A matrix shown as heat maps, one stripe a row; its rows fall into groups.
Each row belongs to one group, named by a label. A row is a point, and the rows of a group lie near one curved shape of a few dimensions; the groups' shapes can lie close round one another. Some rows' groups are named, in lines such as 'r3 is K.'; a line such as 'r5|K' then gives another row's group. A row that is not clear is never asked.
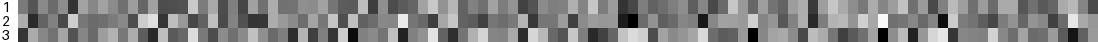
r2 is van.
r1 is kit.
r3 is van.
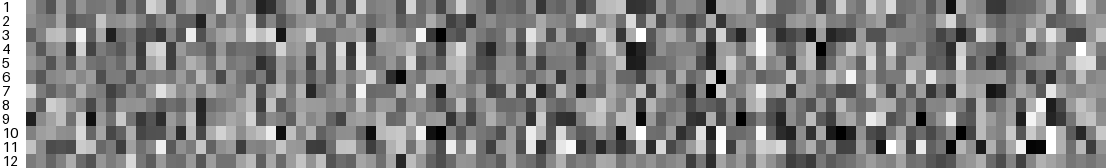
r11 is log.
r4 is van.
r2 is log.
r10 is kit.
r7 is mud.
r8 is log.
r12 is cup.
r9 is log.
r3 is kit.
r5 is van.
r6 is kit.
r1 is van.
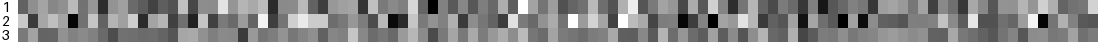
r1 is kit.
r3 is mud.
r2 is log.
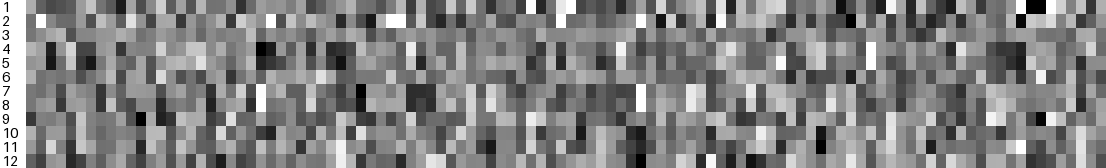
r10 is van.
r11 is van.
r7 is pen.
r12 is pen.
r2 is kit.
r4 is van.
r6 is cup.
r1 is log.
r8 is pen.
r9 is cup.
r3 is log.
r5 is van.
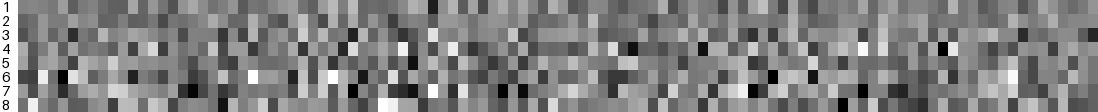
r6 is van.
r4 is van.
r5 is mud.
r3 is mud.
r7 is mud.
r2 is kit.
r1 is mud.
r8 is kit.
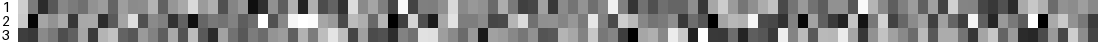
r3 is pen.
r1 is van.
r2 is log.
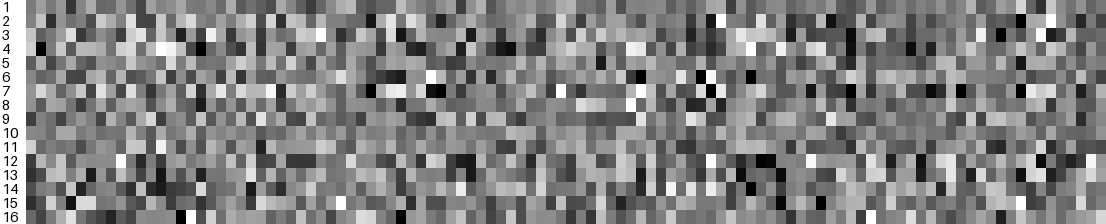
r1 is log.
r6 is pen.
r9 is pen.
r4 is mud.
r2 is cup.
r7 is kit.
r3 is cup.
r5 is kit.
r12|log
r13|log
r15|van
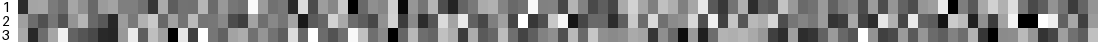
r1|van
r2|log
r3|cup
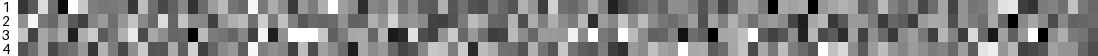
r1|van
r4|pen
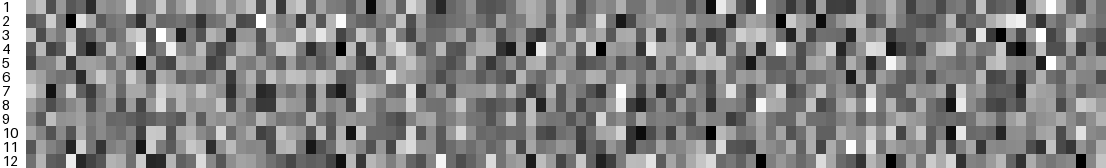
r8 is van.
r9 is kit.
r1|cup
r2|van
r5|cup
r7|van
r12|van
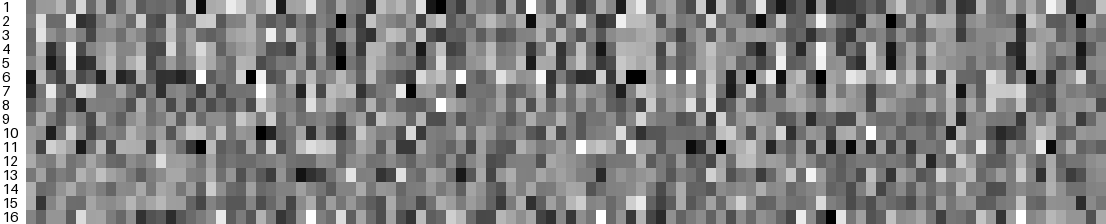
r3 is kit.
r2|van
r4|van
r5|van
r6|mud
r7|van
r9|kit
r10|van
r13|log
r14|mud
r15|mud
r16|kit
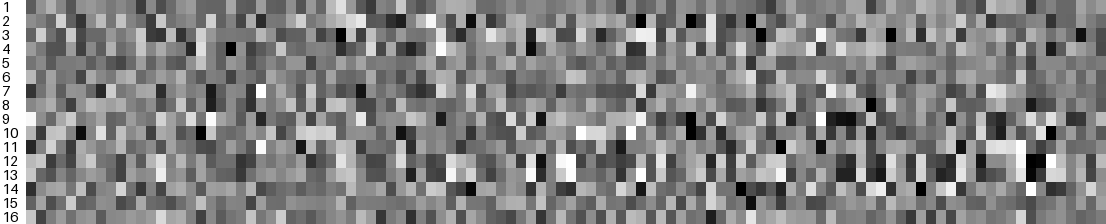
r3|van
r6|mud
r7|pen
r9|mud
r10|log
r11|van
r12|log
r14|log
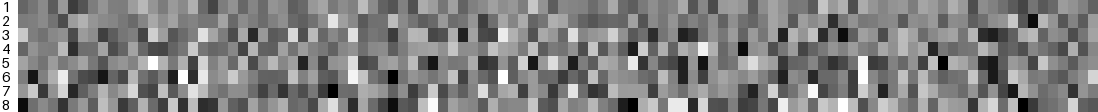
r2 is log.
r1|kit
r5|mud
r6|cup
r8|pen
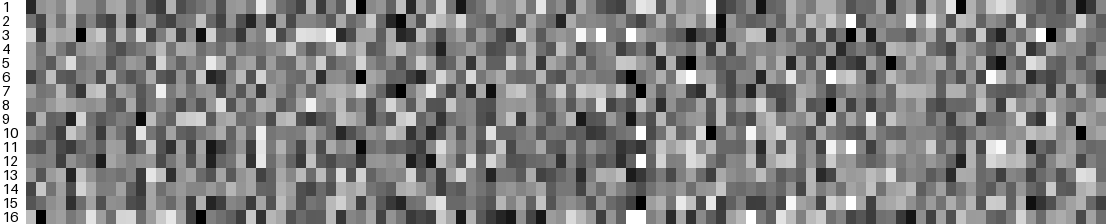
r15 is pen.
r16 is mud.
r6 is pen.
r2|kit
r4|log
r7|pen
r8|kit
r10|pen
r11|pen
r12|pen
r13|van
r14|log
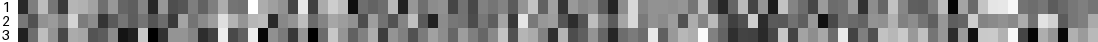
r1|van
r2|kit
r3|cup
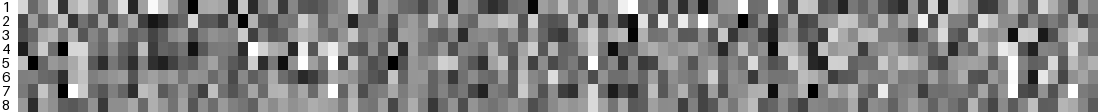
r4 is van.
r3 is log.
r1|mud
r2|mud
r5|kit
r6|log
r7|van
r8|log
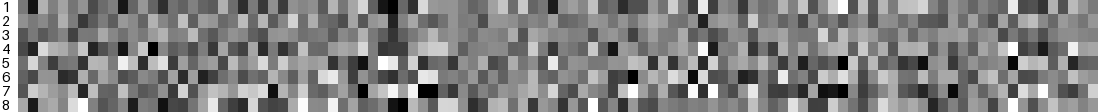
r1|kit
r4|cup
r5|kit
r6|pen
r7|kit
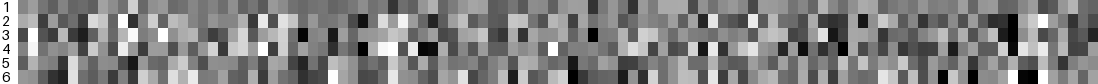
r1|kit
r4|kit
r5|log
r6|log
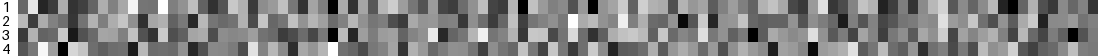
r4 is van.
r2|log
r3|van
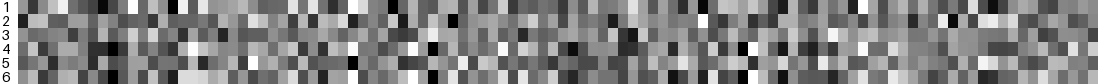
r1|cup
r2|van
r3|kit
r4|mud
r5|pen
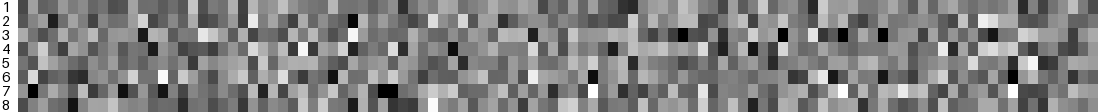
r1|mud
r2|pen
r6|kit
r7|kit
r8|mud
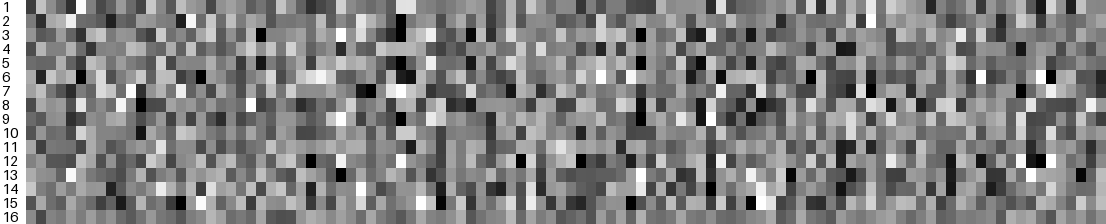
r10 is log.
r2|cup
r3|pen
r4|kit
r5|pen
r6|log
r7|cup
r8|log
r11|log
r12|log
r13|pen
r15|mud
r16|kit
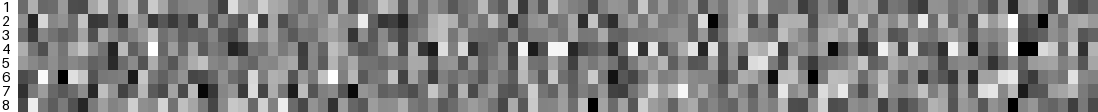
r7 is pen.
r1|kit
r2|cup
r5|mud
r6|van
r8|kit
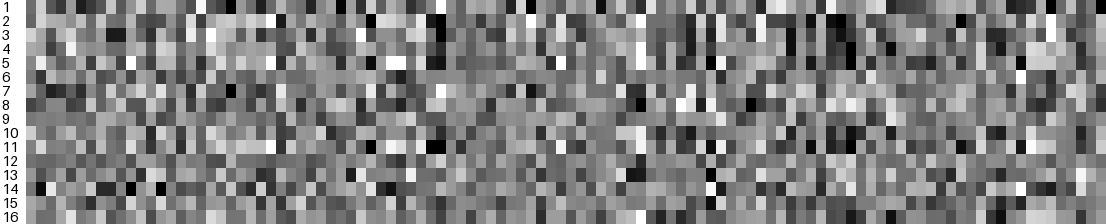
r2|kit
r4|pen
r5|kit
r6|cup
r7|kit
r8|pen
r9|cup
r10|pen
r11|kit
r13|van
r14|cup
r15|cup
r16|pen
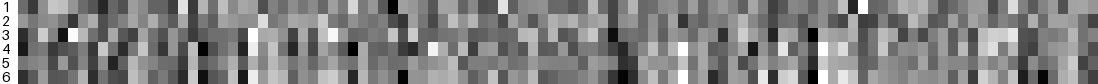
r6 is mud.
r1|cup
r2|log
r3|van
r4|pen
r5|mud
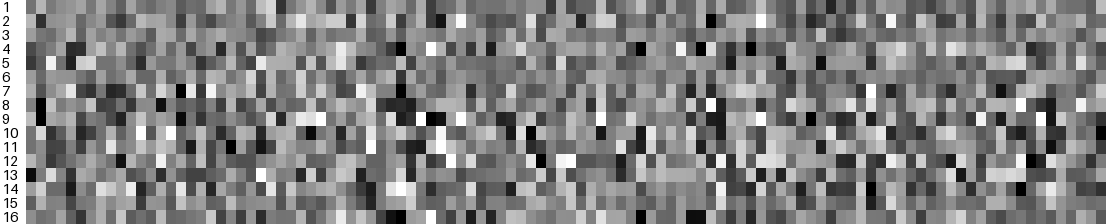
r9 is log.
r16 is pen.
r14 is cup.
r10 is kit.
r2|log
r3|mud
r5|van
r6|cup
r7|cup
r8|cup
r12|log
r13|van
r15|cup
